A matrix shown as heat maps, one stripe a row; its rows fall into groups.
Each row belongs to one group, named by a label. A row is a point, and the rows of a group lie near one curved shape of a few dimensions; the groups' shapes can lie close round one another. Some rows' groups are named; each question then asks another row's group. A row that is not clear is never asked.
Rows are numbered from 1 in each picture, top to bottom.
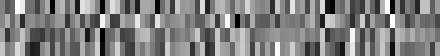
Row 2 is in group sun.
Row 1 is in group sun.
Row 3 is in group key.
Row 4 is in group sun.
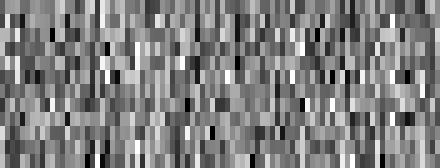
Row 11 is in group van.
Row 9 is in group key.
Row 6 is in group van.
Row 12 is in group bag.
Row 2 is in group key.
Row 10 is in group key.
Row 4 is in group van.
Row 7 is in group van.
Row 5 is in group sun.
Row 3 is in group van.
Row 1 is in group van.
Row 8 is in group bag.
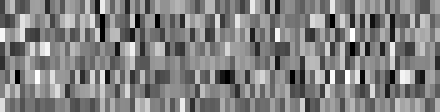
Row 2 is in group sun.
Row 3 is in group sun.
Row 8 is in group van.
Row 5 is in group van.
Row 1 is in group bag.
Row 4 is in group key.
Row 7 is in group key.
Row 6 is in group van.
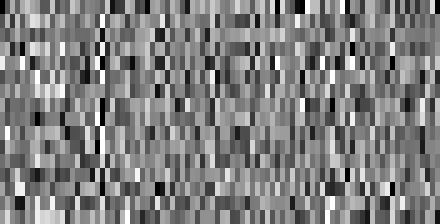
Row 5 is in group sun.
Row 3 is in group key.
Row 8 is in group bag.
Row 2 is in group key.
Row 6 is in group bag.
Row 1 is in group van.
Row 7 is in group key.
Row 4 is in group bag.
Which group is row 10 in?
key
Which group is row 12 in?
bag
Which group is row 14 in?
sun
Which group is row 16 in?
key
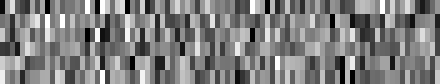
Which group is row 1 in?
bag
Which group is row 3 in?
bag
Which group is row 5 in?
sun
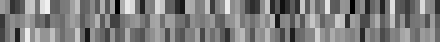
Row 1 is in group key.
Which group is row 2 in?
van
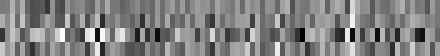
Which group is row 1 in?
bag
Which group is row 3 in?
van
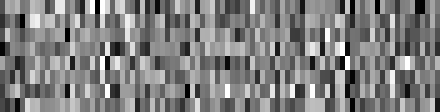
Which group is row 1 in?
van
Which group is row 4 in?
van
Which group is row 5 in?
van
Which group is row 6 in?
key
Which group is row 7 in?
van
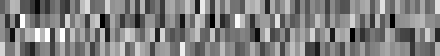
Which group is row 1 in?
bag
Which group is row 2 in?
sun
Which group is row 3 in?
key
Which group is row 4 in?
van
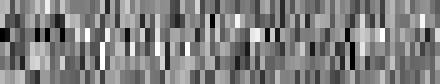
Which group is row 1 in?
bag
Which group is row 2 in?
key
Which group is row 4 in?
key
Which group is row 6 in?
sun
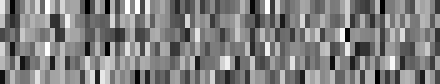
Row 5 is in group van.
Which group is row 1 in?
bag
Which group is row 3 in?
van
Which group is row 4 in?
bag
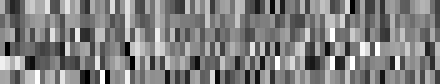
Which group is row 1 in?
key
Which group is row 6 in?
bag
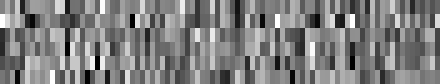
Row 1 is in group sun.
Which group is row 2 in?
sun
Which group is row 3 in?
van
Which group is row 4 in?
van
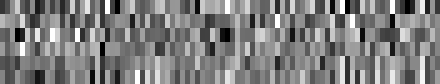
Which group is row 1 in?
van
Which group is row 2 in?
sun
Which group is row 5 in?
van
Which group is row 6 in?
van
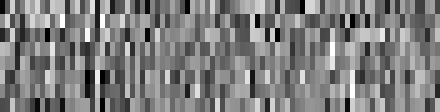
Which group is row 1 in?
van
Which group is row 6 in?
bag
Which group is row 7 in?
bag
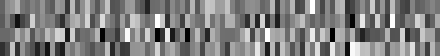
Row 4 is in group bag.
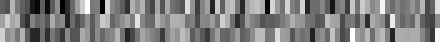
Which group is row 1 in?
bag
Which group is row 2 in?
sun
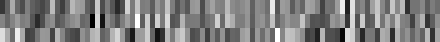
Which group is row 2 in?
van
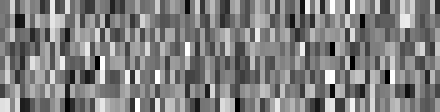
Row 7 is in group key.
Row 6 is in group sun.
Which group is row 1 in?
bag
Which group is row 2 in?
van
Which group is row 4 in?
bag
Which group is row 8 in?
sun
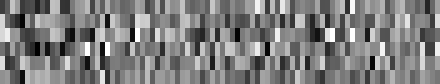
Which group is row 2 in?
van
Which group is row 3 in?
sun
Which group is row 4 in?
bag
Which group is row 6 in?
bag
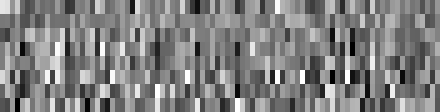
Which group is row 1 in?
sun
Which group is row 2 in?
van
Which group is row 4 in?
van
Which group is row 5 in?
key
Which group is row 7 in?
sun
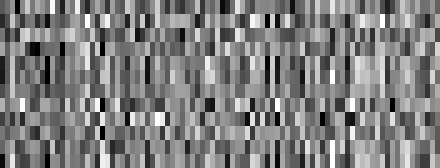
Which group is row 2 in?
bag
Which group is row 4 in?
bag
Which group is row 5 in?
bag
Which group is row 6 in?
bag
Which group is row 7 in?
bag
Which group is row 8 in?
sun
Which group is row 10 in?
bag
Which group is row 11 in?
bag
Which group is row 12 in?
bag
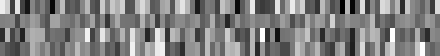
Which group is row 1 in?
van
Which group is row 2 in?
van
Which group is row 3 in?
key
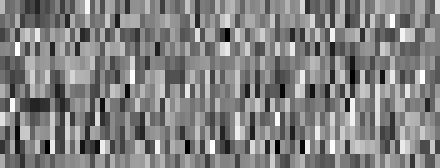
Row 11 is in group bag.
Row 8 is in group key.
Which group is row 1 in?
bag
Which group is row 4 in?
sun
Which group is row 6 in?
key
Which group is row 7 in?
key
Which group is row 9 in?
sun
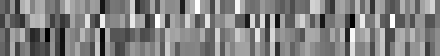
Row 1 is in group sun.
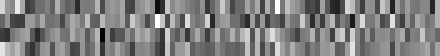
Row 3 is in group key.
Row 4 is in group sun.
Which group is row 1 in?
sun
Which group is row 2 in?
key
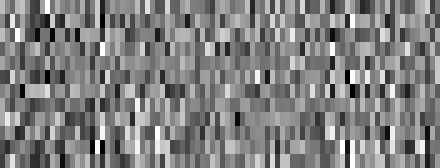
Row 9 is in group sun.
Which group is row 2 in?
bag
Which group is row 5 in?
van
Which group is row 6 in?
bag
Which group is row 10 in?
sun
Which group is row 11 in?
van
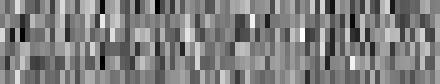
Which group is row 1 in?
sun
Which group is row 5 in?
key
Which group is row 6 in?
sun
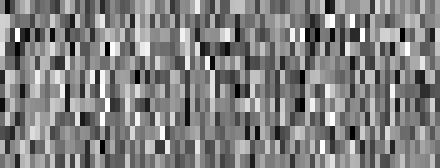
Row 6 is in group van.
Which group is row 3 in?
van
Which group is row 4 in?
van
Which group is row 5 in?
key
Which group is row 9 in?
sun
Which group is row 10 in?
key
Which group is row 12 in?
sun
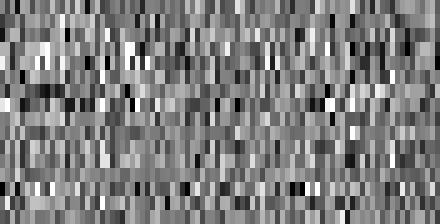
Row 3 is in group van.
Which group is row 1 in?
sun
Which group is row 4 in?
key
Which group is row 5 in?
bag
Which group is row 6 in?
sun
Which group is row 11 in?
key
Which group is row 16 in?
van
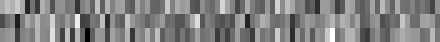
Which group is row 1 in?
sun
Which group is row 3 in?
sun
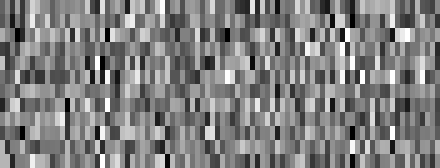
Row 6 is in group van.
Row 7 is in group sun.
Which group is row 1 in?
key
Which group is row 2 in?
key
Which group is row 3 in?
van
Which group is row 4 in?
van
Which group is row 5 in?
bag
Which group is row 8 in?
van
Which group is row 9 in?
key
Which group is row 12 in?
key
